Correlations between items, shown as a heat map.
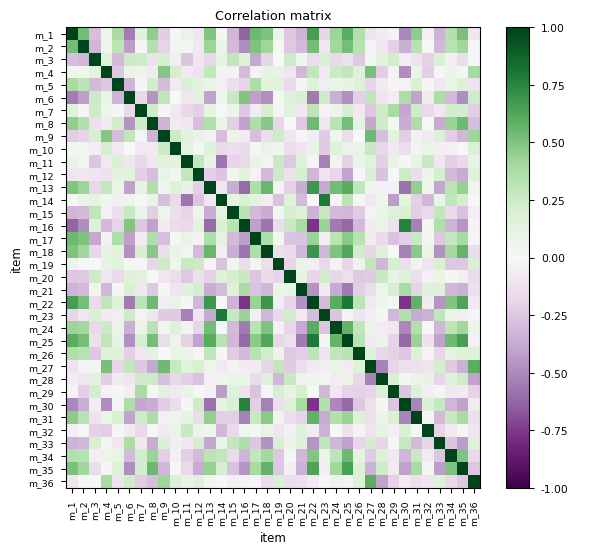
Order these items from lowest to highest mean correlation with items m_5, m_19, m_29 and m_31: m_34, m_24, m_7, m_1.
m_34, m_24, m_7, m_1
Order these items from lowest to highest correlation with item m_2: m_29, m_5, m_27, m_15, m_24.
m_15, m_29, m_27, m_5, m_24
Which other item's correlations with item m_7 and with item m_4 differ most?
m_27
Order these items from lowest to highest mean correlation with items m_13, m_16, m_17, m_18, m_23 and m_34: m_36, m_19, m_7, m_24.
m_19, m_36, m_7, m_24
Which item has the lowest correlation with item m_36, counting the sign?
m_28
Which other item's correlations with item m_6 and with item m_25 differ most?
m_22
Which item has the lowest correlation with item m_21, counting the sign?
m_25
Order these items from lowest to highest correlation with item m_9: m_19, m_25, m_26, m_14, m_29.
m_14, m_25, m_26, m_29, m_19
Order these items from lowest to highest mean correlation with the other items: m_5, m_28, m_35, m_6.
m_6, m_28, m_5, m_35
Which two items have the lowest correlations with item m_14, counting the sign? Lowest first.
m_11, m_29
